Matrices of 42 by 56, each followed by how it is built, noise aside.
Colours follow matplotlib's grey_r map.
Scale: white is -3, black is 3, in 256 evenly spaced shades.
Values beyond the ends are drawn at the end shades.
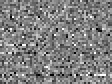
uneven rows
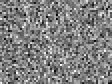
noise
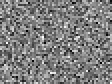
noise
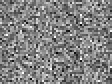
repeating rows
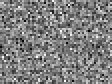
noise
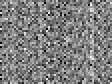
repeating rows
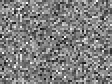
repeating rows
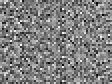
repeating rows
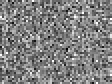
repeating rows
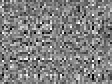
low rank
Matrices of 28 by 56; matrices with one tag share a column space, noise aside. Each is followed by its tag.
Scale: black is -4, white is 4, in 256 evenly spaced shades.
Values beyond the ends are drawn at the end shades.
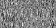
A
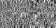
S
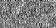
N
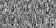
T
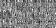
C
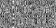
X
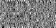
S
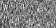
T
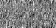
S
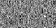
X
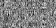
A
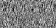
T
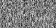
A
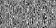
X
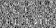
X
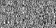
X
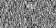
T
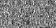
X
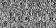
A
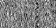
A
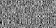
X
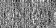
C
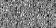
N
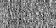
C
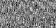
T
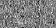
X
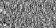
T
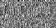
N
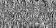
S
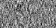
T
